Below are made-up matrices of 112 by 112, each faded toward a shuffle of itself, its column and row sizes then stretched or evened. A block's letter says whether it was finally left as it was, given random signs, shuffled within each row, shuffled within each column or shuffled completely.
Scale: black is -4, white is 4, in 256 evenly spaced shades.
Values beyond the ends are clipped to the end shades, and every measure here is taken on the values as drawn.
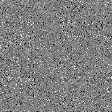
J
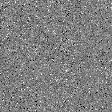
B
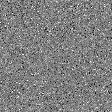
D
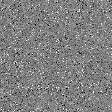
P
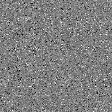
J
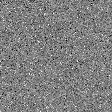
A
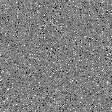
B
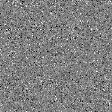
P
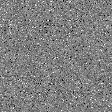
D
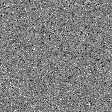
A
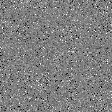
P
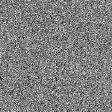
P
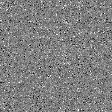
P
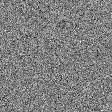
A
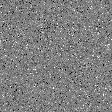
A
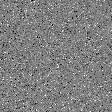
A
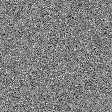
A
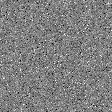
A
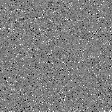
J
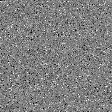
D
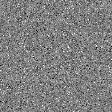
P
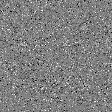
D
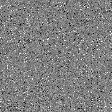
J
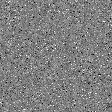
A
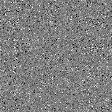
P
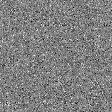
D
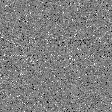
D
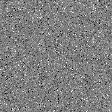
B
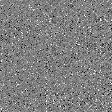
J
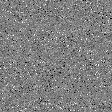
D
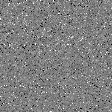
D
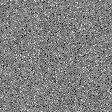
A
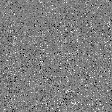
P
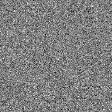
P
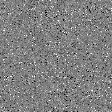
P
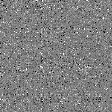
J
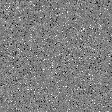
B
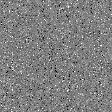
B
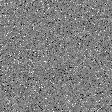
A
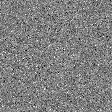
A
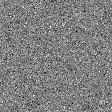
A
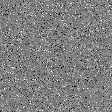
D
